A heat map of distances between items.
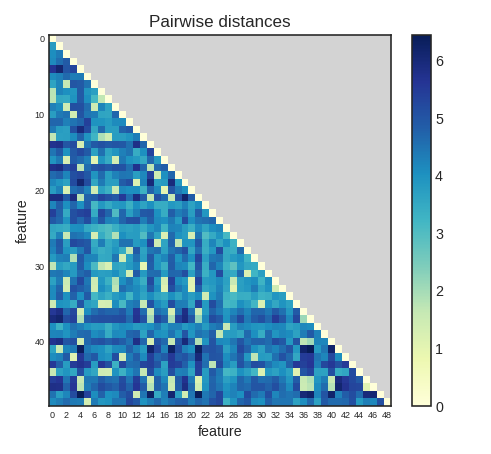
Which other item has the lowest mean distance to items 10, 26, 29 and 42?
3
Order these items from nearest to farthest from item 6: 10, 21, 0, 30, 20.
20, 30, 0, 10, 21
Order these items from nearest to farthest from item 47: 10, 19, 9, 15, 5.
19, 15, 9, 10, 5
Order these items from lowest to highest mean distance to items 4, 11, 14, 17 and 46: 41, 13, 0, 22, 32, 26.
22, 26, 13, 32, 0, 41
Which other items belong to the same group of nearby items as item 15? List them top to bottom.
18, 27
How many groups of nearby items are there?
13
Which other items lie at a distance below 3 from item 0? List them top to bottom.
7, 8, 13, 30, 35, 44
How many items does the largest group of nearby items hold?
9
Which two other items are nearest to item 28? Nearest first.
31, 11
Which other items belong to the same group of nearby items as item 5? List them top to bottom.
48
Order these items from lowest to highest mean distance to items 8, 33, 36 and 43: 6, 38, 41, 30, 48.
6, 30, 38, 48, 41
